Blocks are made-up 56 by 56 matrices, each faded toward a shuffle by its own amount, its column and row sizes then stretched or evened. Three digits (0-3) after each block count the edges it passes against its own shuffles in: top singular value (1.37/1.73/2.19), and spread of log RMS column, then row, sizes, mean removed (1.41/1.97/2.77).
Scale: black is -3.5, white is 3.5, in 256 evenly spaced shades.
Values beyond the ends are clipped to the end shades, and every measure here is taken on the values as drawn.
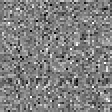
2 1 0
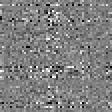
0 2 3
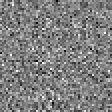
2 1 1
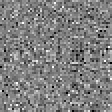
2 0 1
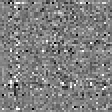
1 2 2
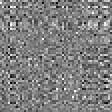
3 1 2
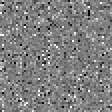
1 1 0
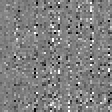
0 3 1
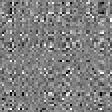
3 2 3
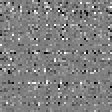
0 2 3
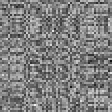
3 1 0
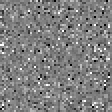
1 1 1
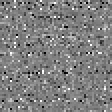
0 0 2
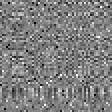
3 0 1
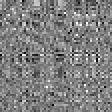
3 1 2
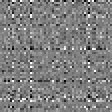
3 2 3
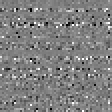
0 1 3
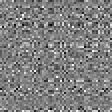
3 0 3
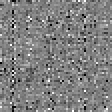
1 2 1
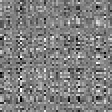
3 3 2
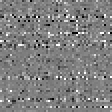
2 1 3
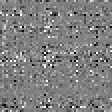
0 2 3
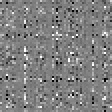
0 3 2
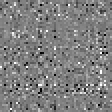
2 2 2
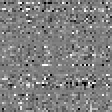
1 2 3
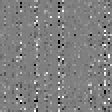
1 3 1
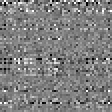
2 1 3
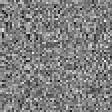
2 1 0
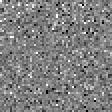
0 1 1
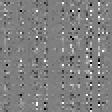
1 3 2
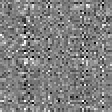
3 2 1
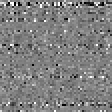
2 0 3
